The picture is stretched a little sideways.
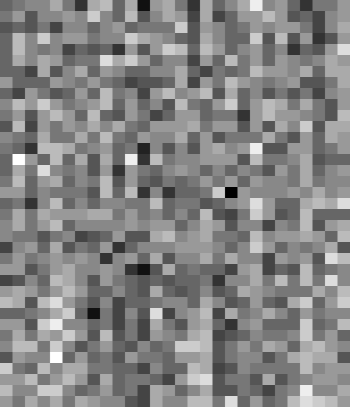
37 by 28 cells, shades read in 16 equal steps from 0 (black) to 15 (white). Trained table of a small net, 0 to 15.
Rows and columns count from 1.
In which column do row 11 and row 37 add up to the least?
20
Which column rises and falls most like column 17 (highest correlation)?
3
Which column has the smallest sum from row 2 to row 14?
26
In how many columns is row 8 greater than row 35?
10
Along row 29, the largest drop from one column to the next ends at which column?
14
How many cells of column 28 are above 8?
26
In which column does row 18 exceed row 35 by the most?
18
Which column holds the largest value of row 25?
25
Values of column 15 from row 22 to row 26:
8 9 8 6 6
